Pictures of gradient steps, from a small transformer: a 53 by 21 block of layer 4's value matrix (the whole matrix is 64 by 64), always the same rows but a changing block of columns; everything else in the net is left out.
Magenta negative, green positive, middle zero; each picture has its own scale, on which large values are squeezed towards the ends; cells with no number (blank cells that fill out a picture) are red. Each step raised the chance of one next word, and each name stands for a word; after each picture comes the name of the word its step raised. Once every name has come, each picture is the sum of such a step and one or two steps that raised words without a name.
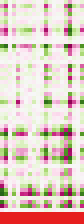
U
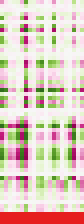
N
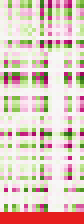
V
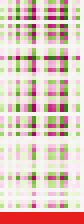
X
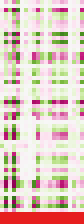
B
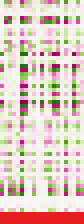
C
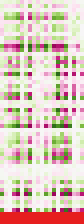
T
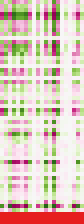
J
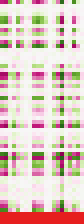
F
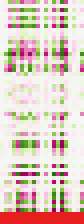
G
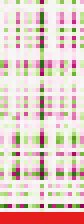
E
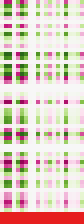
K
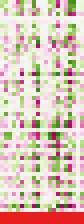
F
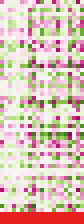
C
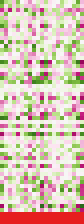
V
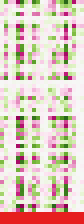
K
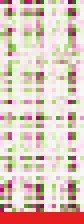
B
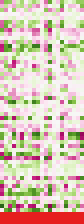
U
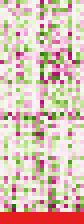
K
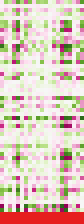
F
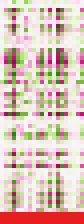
N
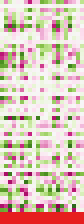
G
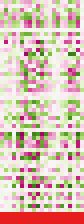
B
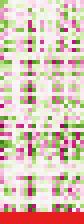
N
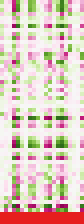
G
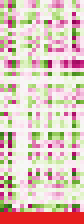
E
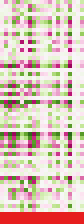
C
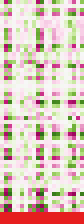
U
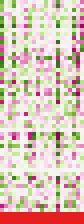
X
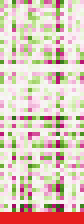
V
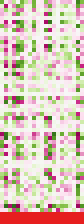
E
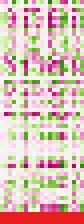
X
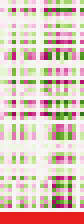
B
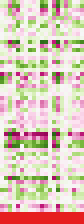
V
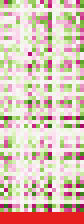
C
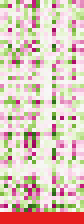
U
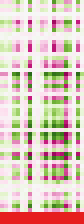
F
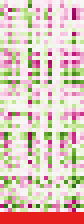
J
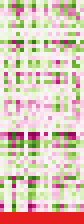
V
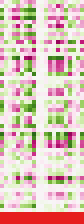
X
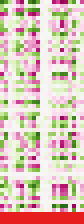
B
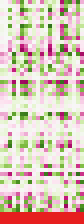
G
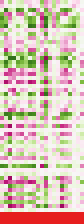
X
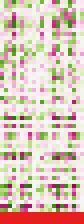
B
